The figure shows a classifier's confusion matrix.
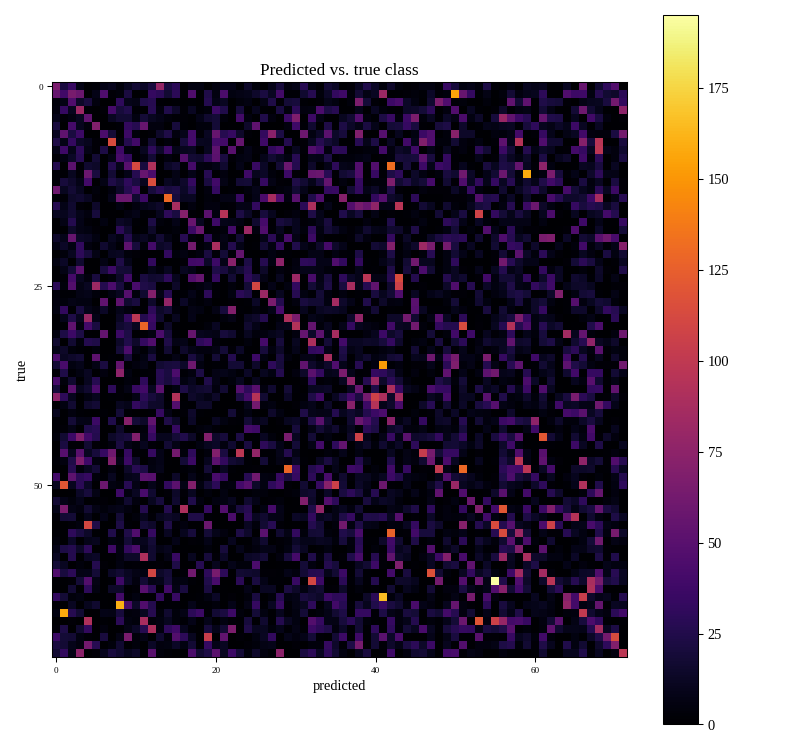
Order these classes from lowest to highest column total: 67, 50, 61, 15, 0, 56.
0, 15, 67, 50, 61, 56
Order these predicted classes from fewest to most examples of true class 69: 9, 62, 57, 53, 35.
62, 35, 57, 53, 9
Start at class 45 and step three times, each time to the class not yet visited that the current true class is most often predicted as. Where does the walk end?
68
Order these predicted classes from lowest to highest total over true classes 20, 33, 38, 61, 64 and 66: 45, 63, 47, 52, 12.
63, 45, 52, 12, 47
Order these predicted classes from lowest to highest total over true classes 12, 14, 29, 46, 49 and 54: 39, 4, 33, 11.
39, 33, 11, 4
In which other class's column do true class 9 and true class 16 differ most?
53
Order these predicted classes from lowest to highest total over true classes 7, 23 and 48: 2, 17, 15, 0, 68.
15, 0, 17, 2, 68
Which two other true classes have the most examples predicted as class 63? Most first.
26, 67
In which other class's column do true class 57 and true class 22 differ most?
28
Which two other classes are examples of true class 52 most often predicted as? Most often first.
31, 34
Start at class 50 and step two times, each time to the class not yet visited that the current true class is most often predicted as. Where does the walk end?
41
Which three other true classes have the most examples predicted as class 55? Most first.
62, 67, 36
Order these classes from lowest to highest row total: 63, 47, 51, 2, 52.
52, 51, 63, 2, 47
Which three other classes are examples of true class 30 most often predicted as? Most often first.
11, 51, 57
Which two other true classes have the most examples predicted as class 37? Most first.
25, 40
